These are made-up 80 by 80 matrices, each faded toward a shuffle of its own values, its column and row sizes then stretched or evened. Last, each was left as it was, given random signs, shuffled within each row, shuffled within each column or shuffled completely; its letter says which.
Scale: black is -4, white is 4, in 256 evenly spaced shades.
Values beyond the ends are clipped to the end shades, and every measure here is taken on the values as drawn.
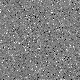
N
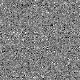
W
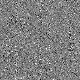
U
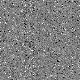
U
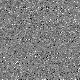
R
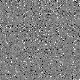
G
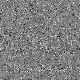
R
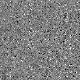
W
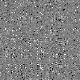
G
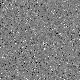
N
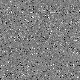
R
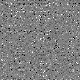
G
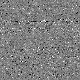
R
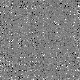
W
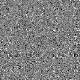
G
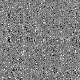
G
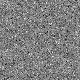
N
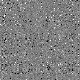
G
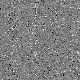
U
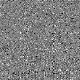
G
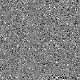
G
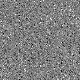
U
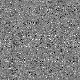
R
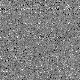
R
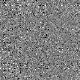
W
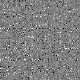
G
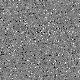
R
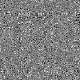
G
